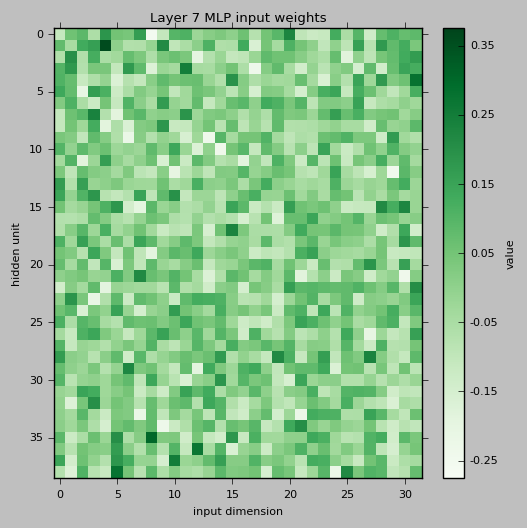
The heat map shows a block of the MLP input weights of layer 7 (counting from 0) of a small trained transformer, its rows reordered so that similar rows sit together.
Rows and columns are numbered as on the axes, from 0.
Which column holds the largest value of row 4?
31
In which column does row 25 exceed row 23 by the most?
3
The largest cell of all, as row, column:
1, 4
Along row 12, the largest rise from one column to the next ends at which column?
30
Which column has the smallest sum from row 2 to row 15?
5
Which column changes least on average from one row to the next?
19
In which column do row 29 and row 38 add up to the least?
24
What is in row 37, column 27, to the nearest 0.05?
0.05
